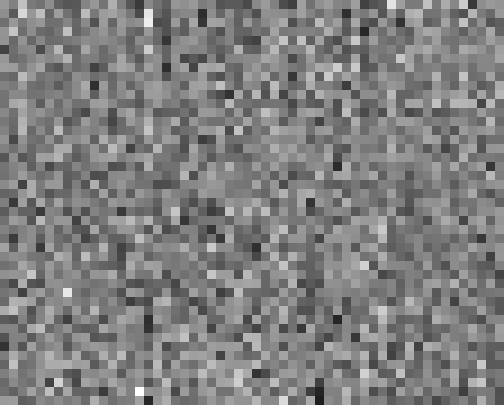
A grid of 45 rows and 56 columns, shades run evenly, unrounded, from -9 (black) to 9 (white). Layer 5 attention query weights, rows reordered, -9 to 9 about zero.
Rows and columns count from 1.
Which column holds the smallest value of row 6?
1
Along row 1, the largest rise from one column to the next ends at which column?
44
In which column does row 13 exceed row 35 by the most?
39
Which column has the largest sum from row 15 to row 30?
31
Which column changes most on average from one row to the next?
32
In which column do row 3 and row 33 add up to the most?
8
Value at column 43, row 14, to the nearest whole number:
2
